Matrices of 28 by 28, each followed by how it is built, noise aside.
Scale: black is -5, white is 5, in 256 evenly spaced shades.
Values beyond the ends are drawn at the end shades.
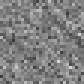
Toeplitz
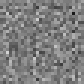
low rank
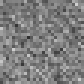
Toeplitz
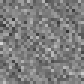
Toeplitz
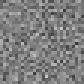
blocks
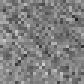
Toeplitz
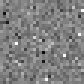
sparse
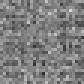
blocks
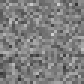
blocks
